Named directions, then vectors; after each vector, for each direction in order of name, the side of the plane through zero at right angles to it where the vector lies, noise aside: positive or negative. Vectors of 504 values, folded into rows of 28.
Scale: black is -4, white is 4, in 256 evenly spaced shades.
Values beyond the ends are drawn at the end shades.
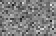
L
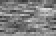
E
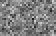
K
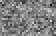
positive, negative, negative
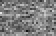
positive, positive, positive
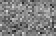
positive, positive, negative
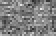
positive, positive, negative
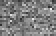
positive, negative, positive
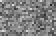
negative, negative, negative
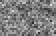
negative, positive, positive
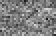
positive, negative, negative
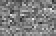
positive, negative, positive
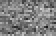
positive, positive, negative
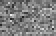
positive, negative, positive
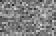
positive, positive, positive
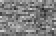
negative, negative, negative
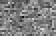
positive, negative, positive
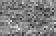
negative, negative, positive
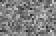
positive, positive, positive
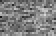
positive, positive, positive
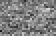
positive, positive, negative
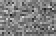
negative, positive, negative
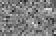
positive, negative, negative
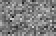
positive, positive, negative
